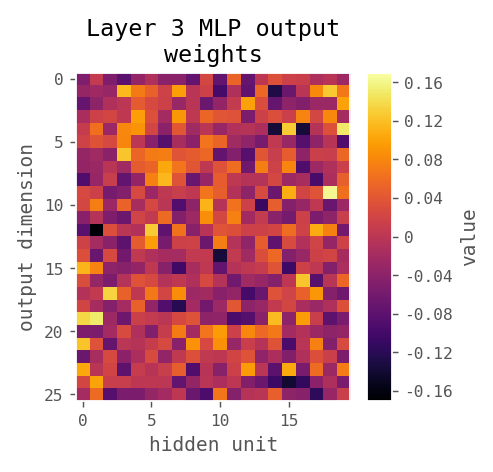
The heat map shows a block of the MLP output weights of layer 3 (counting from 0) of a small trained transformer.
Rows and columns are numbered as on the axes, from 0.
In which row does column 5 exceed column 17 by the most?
8
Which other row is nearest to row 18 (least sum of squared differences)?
0
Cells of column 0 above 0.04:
4
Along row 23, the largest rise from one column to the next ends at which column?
15
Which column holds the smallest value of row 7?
16
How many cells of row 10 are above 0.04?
5
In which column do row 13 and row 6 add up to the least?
12
